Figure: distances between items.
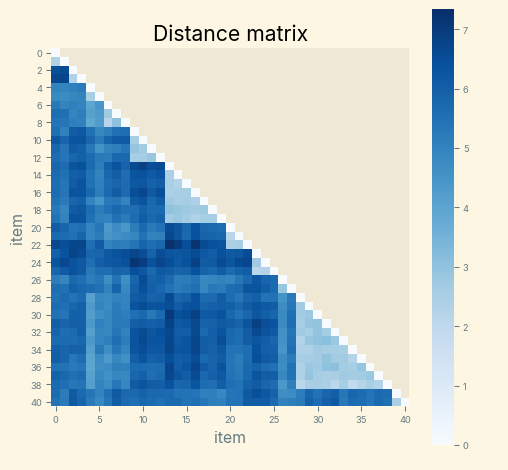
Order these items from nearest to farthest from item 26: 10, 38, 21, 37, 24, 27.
27, 38, 37, 21, 24, 10
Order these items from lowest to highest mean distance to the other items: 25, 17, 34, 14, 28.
28, 34, 17, 14, 25
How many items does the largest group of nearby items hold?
11
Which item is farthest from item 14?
22
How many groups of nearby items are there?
11
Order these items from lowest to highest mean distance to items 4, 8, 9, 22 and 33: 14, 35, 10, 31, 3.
35, 31, 10, 3, 14
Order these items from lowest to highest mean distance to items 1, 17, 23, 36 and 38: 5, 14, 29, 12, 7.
29, 5, 14, 7, 12
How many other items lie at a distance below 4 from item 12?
3
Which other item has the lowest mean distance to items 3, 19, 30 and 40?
39
